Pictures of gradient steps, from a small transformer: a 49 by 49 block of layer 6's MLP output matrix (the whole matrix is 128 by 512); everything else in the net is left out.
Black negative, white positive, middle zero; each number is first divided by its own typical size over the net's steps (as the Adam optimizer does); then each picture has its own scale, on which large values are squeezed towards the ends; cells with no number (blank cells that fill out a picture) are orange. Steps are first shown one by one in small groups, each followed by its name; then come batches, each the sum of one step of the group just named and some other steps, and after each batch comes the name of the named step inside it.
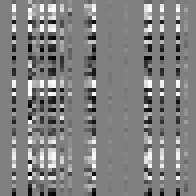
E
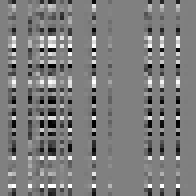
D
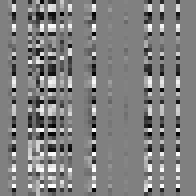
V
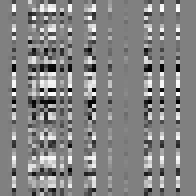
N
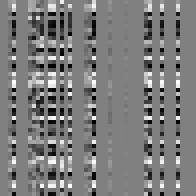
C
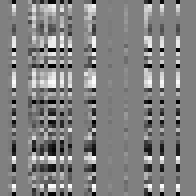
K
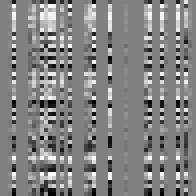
K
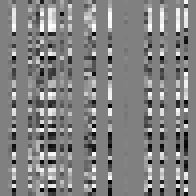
V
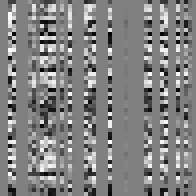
N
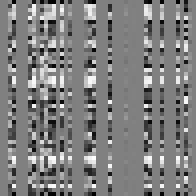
K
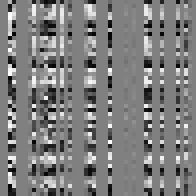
K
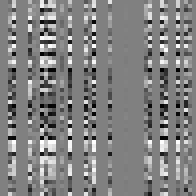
E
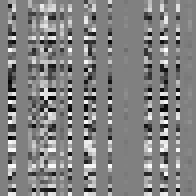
N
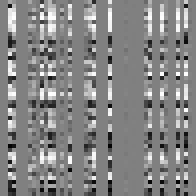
N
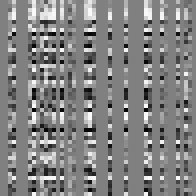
E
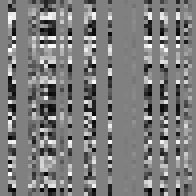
D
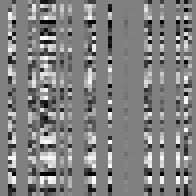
N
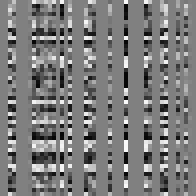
C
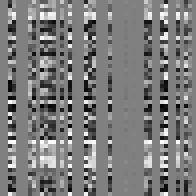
E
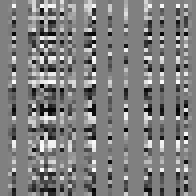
C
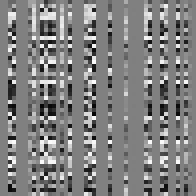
K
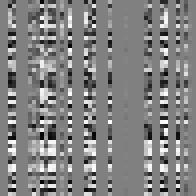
V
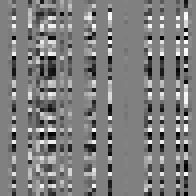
V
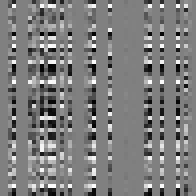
D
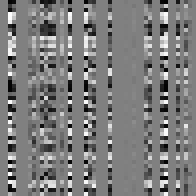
D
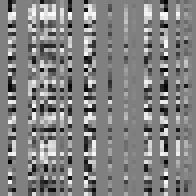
E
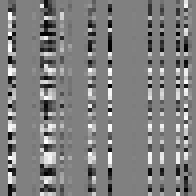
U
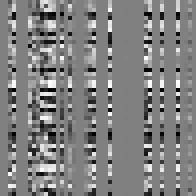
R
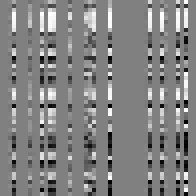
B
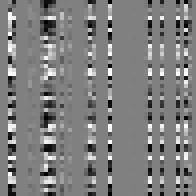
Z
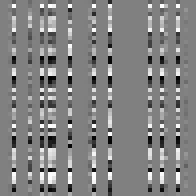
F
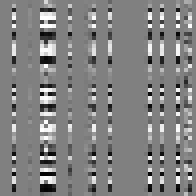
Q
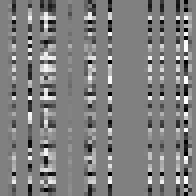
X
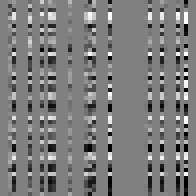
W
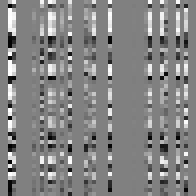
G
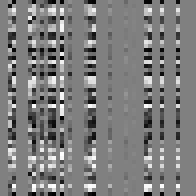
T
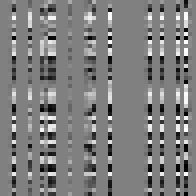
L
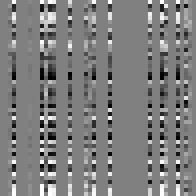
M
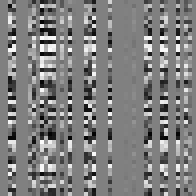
R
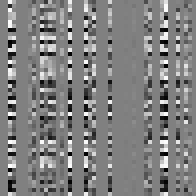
G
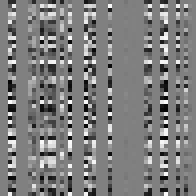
T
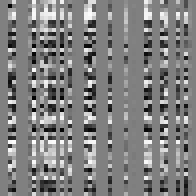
W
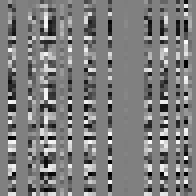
X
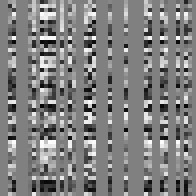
W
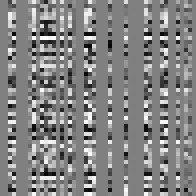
U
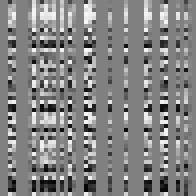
L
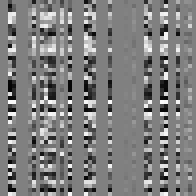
Q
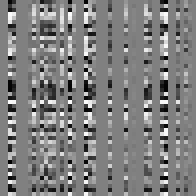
U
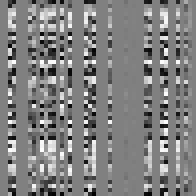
T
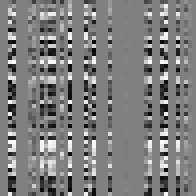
T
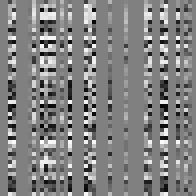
M
